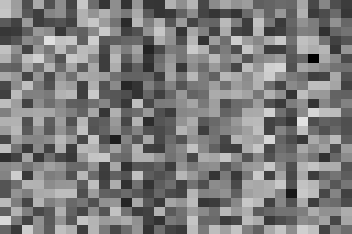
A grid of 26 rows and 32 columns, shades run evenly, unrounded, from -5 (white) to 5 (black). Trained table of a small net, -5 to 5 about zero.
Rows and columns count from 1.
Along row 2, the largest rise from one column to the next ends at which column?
29
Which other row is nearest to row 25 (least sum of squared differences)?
17
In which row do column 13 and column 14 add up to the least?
18
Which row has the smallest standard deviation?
12
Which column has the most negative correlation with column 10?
30
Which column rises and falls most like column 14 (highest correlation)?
31
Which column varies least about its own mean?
27
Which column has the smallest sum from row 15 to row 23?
24
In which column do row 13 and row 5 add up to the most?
10
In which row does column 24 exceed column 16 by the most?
1
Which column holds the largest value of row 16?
11
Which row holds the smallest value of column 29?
13
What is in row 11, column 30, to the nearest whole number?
-1
